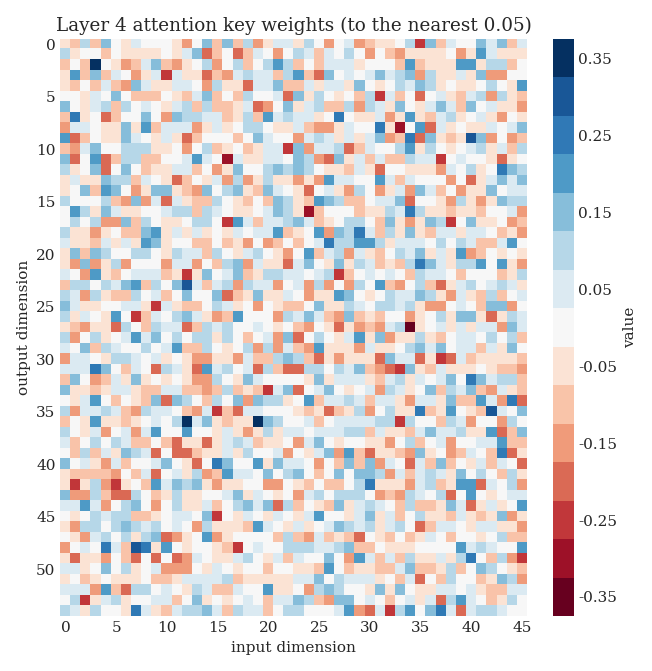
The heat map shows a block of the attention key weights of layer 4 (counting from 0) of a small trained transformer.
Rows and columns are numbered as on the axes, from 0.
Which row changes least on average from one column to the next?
51
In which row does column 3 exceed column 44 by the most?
2
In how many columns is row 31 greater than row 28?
14
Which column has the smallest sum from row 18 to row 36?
13
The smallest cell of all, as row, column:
27, 34
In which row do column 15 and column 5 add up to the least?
42
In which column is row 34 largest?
44
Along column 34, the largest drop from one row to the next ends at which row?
17
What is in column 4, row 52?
0.2
